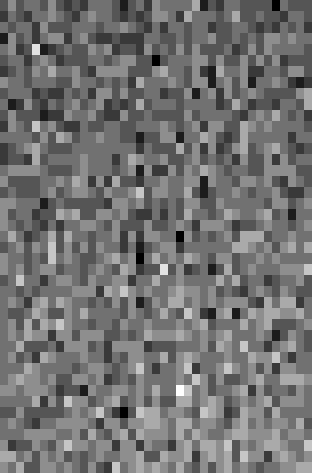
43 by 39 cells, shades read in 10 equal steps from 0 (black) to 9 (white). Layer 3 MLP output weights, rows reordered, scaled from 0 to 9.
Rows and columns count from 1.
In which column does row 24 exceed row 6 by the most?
20
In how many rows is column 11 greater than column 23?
14
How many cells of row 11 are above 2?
32
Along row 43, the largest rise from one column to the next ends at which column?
15
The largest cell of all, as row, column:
36, 23
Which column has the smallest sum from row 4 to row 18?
1
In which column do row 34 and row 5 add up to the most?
5
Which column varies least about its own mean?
22
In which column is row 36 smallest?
11
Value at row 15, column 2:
3
